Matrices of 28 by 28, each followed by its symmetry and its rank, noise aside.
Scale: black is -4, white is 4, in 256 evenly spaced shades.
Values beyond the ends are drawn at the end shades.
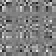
antisymmetric, rank two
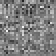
no symmetry, rank four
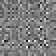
no symmetry, rank three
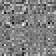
no symmetry, rank three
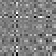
no symmetry, rank two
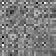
symmetric, rank four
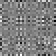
antisymmetric, rank two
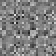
symmetric, rank three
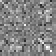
symmetric, rank four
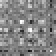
symmetric, rank two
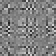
symmetric, rank two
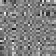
no symmetry, rank three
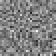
no symmetry, rank four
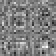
no symmetry, rank four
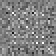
symmetric, rank three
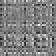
antisymmetric, rank two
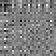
symmetric, rank two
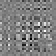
antisymmetric, rank two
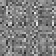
no symmetry, rank four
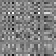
no symmetry, rank two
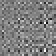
no symmetry, rank three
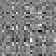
antisymmetric, rank four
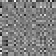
antisymmetric, rank two
